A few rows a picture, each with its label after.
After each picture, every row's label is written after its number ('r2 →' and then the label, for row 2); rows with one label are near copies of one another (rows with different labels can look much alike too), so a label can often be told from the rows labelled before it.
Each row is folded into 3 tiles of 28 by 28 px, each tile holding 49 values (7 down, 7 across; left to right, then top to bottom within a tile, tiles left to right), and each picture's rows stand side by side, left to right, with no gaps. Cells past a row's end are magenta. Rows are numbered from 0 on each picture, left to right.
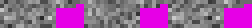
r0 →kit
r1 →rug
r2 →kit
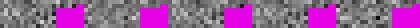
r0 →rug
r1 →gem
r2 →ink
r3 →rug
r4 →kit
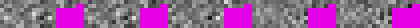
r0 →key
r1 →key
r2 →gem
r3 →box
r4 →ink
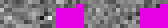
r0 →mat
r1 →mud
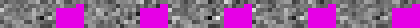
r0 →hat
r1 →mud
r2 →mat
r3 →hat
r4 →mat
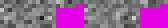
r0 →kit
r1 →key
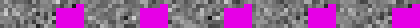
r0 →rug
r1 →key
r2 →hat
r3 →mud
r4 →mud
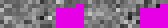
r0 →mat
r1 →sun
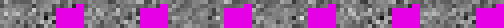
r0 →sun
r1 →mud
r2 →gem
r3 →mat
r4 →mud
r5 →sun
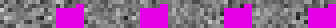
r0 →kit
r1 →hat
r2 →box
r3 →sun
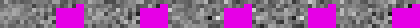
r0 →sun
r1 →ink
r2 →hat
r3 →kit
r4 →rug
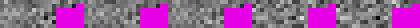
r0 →sun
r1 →ink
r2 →ink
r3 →kit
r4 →kit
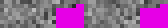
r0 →ink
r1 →box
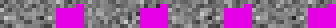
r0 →kit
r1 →rug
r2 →key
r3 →kit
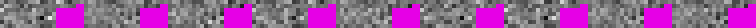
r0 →hat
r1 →box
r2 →box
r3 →hat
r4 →ink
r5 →kit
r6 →hat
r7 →box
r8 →sun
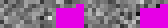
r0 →gem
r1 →rug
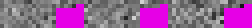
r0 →mud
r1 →gem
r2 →ink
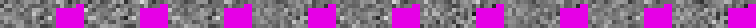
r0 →key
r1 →kit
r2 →mat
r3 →box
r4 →gem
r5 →rug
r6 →rug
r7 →gem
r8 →ink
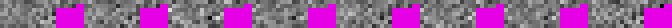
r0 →box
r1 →sun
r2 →hat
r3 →hat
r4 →sun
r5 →gem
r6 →gem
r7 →ink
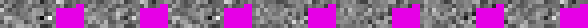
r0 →mat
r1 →key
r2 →mat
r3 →box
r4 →mud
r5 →mud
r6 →gem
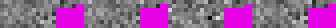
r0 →box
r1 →rug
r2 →hat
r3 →box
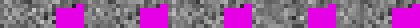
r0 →ink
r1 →mud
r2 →rug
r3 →mat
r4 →box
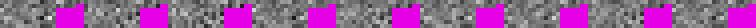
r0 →mat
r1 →mud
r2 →rug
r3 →hat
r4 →sun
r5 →mat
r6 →gem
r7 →box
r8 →hat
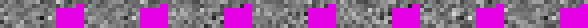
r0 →gem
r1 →gem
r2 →sun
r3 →rug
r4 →ink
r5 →key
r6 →hat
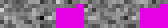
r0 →hat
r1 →kit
